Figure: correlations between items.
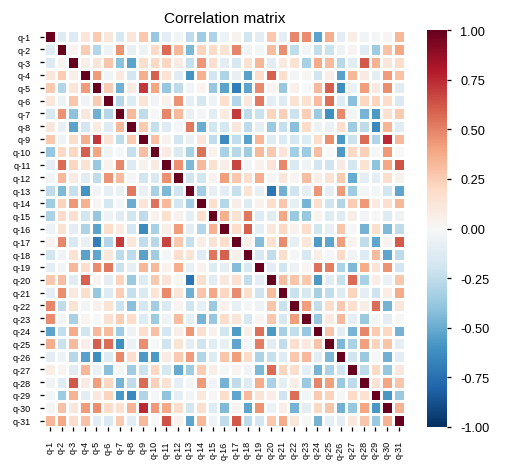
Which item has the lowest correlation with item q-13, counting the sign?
q-20
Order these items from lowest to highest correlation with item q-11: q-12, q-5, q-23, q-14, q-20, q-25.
q-5, q-25, q-23, q-20, q-14, q-12
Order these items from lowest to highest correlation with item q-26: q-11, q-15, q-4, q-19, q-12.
q-4, q-19, q-15, q-11, q-12
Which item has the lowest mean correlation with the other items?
q-13
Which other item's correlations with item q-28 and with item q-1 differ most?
q-24
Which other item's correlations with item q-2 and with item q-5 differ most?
q-17
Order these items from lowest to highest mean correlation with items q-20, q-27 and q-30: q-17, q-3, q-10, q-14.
q-3, q-17, q-14, q-10
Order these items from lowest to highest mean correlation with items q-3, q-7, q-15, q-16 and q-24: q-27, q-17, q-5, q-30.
q-5, q-27, q-30, q-17
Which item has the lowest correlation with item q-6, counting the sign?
q-27
